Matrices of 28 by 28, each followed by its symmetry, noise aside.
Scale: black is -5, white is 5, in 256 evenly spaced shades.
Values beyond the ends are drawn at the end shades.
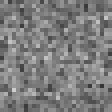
same after a half turn.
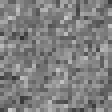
symmetric.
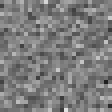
same after a half turn.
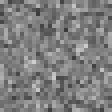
same after a half turn.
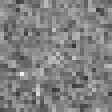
symmetric across the other diagonal.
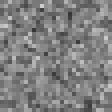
antisymmetric.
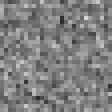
antisymmetric.
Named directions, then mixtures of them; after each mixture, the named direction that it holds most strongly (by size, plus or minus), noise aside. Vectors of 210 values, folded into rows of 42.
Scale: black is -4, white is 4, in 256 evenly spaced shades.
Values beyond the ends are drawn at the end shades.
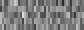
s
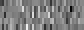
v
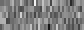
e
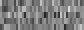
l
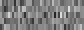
l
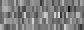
l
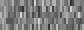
e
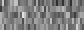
s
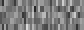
s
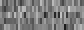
l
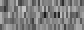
l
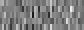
v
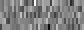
e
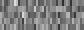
s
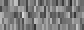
s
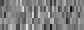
v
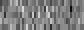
v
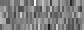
e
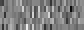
v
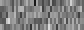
e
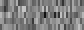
l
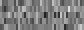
l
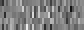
v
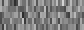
s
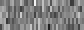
e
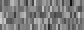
e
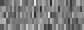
e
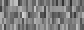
s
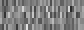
v
